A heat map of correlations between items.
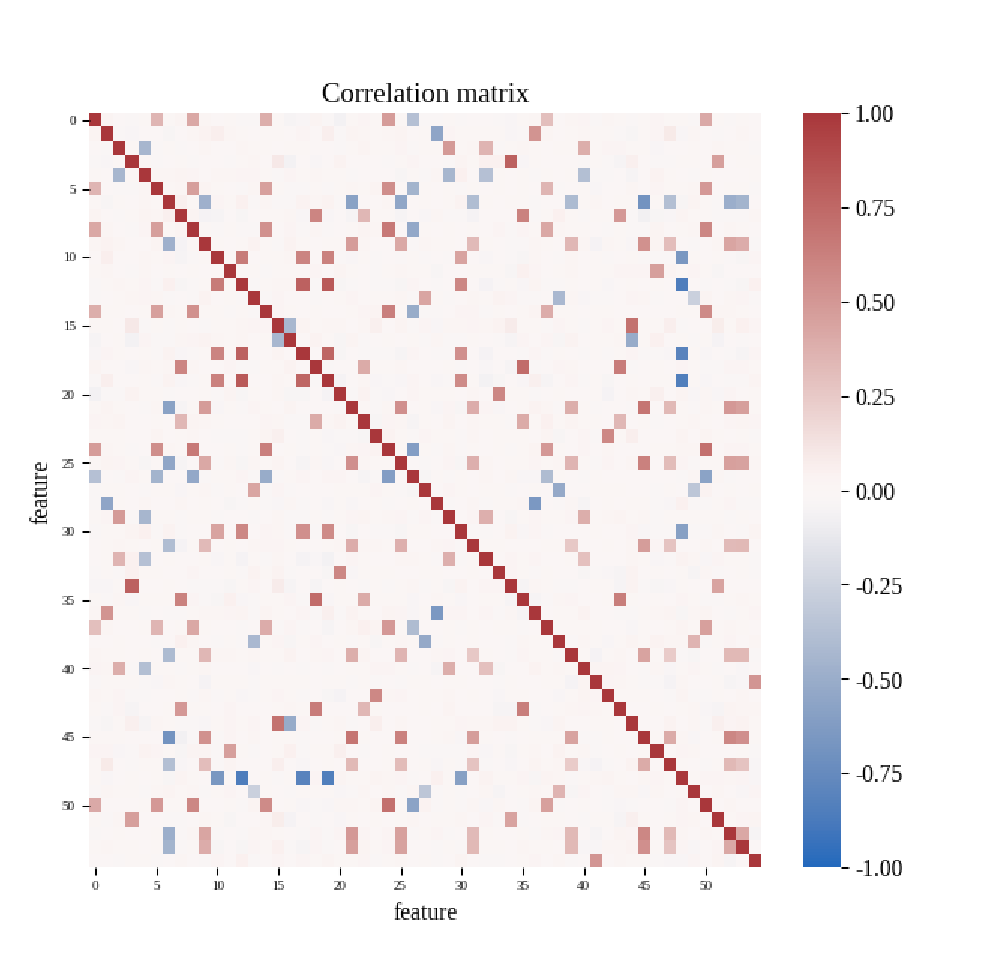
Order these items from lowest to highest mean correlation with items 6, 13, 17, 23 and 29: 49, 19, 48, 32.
48, 49, 32, 19
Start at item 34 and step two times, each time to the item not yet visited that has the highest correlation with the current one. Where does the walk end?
51
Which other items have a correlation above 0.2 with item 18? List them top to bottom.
7, 22, 35, 43
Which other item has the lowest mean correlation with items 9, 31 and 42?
6
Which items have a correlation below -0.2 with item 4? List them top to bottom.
2, 29, 32, 40
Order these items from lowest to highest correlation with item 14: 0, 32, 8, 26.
26, 32, 0, 8
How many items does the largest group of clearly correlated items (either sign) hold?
10
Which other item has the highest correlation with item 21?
45
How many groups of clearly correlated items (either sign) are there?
13
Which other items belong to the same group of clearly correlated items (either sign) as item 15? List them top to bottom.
16, 44
